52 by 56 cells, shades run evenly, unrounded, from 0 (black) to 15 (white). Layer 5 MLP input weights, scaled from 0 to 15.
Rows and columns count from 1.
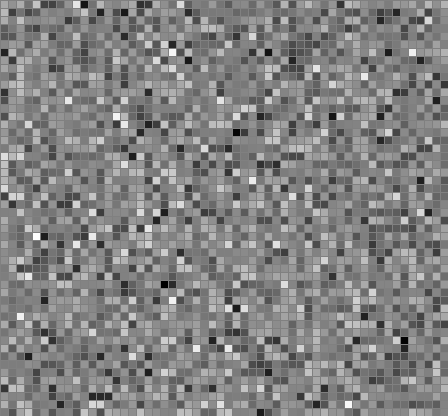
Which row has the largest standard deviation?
7
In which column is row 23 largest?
32
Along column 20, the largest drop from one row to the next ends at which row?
28
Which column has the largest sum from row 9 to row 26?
3
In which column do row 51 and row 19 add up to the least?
23
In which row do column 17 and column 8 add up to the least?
47
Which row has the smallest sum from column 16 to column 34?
17
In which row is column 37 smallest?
8
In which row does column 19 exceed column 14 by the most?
50
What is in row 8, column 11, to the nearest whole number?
5
